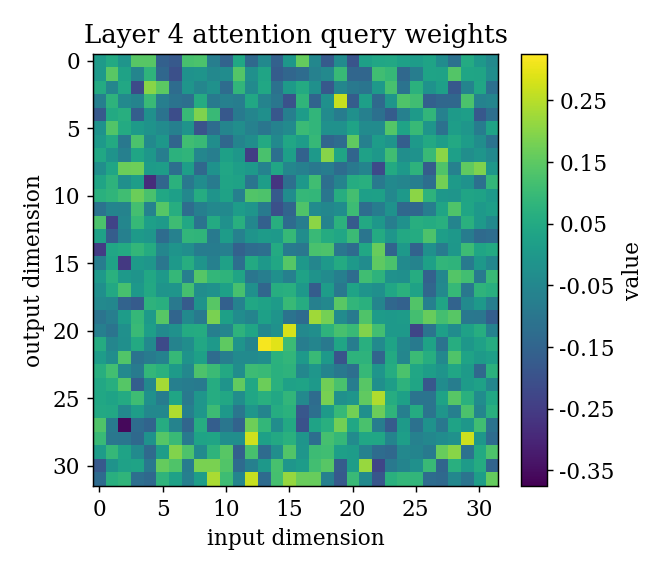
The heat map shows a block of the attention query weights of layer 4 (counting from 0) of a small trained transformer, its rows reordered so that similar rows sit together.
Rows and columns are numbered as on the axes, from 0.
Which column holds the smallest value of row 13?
1
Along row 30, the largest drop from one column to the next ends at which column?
22
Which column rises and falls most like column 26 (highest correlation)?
17
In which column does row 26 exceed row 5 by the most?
6
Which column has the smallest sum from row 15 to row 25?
26
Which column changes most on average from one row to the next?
19
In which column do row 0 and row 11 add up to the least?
14
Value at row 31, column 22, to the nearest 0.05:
-0.2
